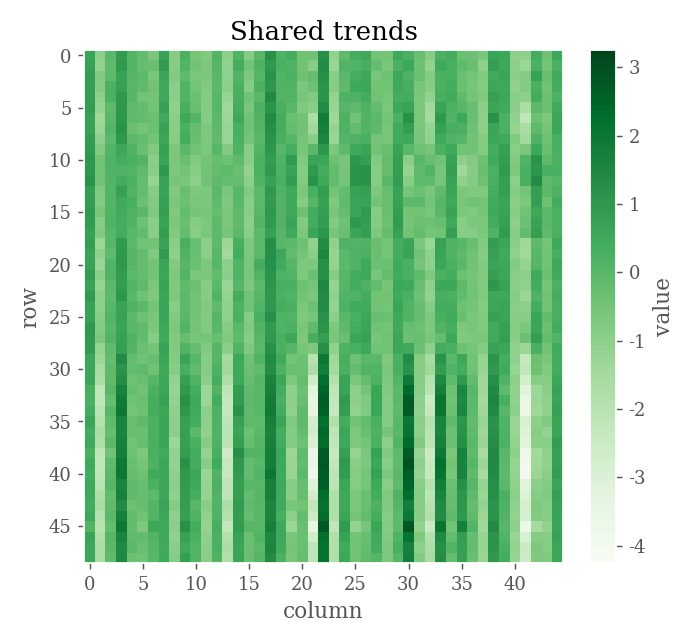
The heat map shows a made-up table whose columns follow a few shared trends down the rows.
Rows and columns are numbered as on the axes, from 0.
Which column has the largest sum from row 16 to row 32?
22
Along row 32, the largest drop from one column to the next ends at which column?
23
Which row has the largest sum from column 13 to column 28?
12
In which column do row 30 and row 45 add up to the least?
41
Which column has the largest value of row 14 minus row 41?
21
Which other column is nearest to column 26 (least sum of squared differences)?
34
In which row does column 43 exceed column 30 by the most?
11
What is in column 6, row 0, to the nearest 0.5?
-0.5
